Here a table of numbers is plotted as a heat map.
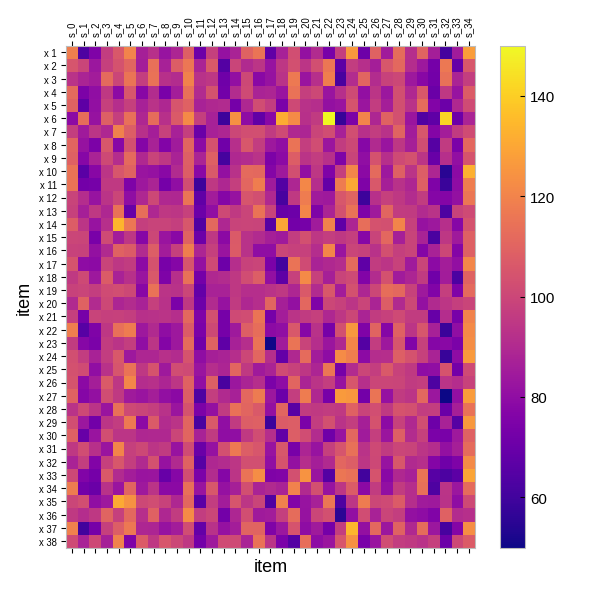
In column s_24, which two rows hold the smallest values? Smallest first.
x 6, x 36
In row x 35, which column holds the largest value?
s_4
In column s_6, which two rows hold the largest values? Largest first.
x 13, x 38
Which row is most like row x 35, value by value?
x 14
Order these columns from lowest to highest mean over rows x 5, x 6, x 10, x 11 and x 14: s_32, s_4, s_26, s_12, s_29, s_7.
s_32, s_29, s_7, s_12, s_26, s_4
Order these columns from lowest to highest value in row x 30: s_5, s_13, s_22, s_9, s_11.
s_22, s_13, s_11, s_5, s_9
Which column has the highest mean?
s_34
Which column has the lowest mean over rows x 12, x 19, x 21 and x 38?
s_11
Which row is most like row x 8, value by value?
x 4
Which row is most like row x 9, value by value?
x 26
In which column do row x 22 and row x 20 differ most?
s_1
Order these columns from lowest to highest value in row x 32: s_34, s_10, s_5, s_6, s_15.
s_6, s_5, s_15, s_10, s_34
